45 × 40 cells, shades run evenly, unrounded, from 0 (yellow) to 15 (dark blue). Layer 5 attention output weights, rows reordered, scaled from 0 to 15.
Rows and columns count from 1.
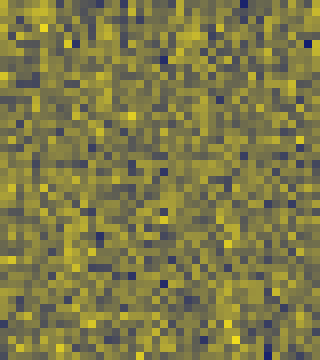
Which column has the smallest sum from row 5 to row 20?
13
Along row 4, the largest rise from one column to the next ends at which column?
7
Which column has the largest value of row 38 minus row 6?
9
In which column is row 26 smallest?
11
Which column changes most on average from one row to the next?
21
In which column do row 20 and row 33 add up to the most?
31
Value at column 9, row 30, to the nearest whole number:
5
